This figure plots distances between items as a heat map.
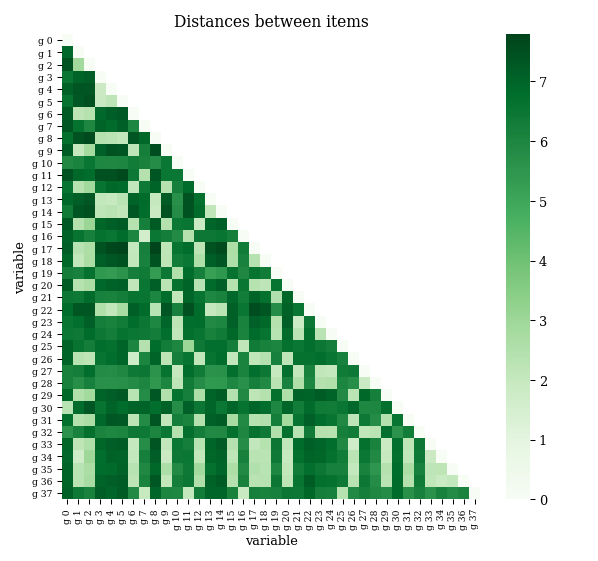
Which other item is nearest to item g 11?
g 37
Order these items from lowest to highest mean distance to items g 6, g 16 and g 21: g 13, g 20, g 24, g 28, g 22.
g 28, g 24, g 20, g 13, g 22
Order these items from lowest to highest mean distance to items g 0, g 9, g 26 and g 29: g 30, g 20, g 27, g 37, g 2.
g 20, g 2, g 30, g 37, g 27
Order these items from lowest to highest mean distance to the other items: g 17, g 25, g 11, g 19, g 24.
g 17, g 19, g 24, g 25, g 11
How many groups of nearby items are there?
5
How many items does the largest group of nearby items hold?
16
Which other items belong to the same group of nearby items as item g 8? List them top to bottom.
g 3, g 4, g 5, g 13, g 14, g 22
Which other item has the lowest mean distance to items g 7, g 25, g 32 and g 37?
g 16
